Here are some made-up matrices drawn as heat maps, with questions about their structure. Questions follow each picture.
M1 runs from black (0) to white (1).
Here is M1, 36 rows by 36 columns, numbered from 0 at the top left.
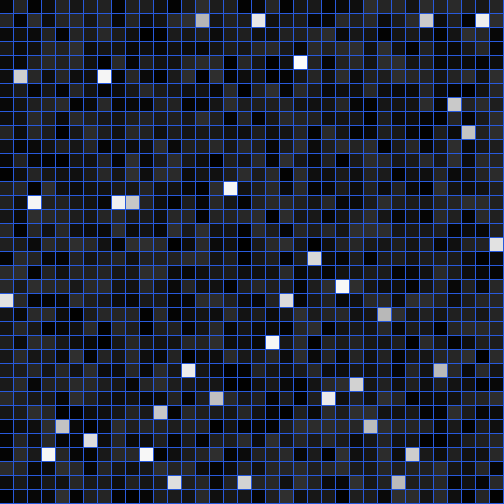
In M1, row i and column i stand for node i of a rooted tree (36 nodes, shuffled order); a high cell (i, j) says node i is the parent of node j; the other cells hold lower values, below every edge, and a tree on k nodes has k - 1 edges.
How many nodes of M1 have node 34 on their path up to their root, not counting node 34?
6
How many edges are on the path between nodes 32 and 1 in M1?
3
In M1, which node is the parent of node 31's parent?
30
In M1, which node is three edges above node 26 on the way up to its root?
5
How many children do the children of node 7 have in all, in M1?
3
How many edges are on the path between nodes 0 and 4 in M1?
2
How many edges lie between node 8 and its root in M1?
3
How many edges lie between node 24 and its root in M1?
6
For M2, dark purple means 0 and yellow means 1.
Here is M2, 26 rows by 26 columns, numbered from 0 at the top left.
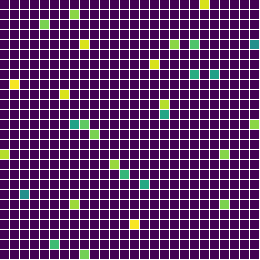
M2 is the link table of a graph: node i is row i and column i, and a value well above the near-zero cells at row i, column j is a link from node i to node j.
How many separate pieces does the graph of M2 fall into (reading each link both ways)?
6
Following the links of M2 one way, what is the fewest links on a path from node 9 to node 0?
3
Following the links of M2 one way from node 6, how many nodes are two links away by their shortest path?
2
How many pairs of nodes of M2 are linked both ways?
1
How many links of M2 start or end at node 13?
2
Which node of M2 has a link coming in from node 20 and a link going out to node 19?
node 7
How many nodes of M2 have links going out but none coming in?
3
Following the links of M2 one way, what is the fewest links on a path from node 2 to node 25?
2
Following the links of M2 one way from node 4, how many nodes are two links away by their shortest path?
3
